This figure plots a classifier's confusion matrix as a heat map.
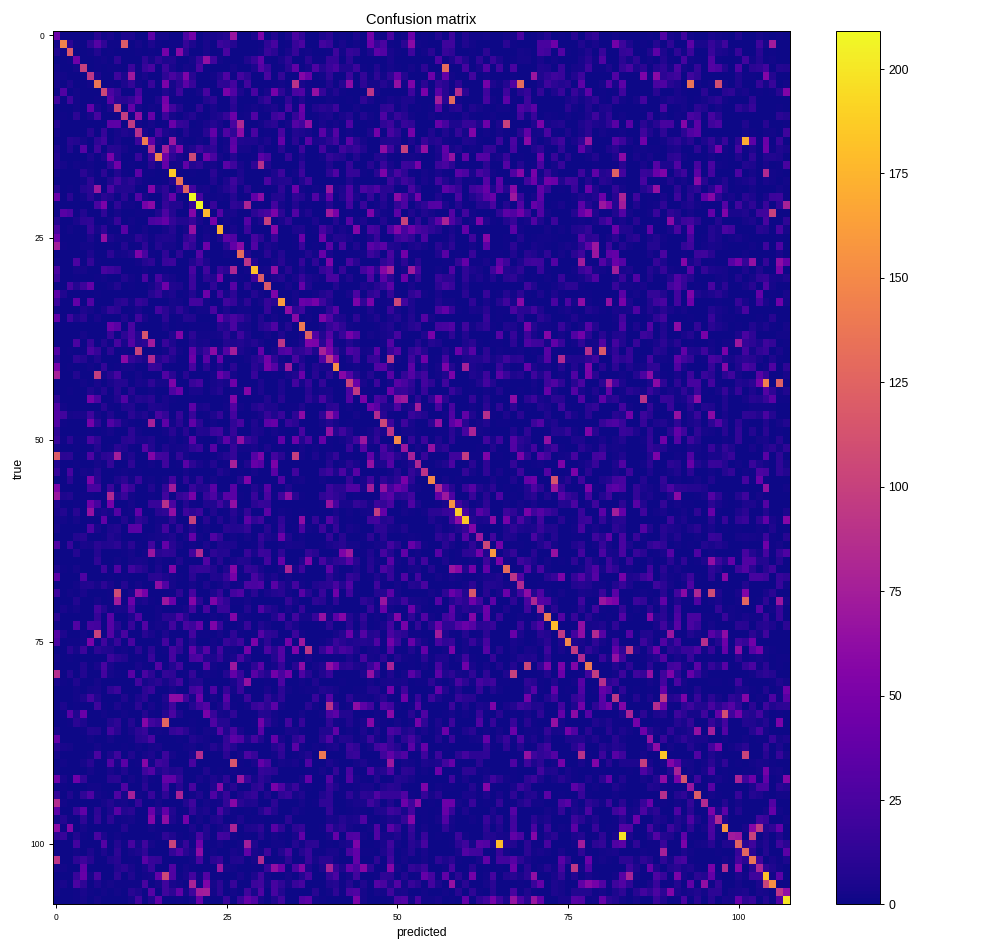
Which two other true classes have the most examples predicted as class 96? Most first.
69, 86
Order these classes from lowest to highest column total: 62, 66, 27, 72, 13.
62, 66, 27, 13, 72
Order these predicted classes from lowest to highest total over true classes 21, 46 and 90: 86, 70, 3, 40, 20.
3, 40, 70, 20, 86
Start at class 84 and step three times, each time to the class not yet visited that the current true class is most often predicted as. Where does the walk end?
76
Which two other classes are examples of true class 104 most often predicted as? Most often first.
16, 84
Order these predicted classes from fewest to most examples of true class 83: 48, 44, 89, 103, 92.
103, 92, 48, 89, 44
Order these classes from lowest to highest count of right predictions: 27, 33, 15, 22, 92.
92, 27, 15, 33, 22
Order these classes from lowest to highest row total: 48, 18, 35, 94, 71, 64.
35, 71, 18, 94, 48, 64
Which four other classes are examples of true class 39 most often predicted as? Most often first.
80, 12, 78, 26
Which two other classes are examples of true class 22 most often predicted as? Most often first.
105, 40
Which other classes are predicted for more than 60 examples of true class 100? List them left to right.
17, 28, 65, 77
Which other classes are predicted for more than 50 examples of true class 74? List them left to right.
6, 56, 77, 79, 90, 98
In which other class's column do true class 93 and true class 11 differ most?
66
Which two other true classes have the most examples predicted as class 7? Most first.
25, 21
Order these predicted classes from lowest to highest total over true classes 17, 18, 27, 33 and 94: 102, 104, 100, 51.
102, 100, 104, 51
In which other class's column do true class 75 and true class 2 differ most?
95
